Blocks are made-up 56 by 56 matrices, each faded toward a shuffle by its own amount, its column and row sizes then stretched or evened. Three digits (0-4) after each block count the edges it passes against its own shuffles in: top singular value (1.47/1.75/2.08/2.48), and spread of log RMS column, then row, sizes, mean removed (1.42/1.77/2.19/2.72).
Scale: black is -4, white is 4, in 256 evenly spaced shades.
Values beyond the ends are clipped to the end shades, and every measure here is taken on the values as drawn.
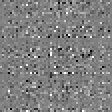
0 3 4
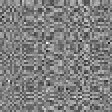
4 2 0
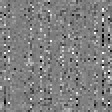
0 4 0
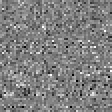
2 0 3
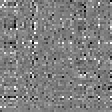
3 3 3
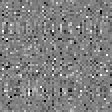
3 1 1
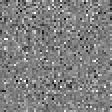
2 2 1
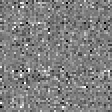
1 2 3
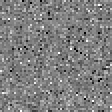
0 0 1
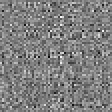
3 3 4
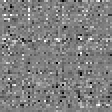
0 2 4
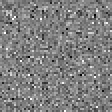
2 0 2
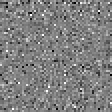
2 1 2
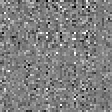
2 3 2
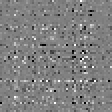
1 3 4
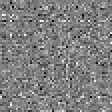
2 0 2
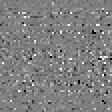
0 1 4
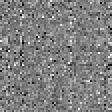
2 2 0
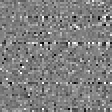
3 1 3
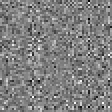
3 3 1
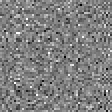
3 1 0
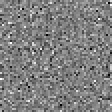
1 1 1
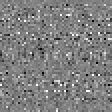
1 1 3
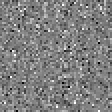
1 1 1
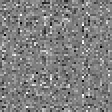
2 3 0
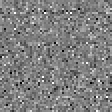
0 0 2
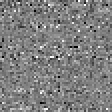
0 1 3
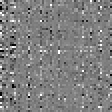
2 4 2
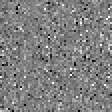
0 1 0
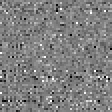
1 0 3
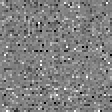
1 0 1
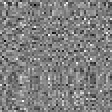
3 1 2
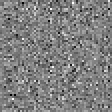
2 2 1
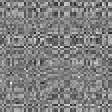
4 1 4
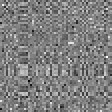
4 1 1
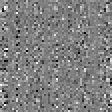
2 4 0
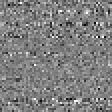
2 0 4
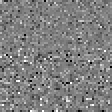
0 0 2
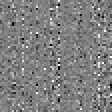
0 4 0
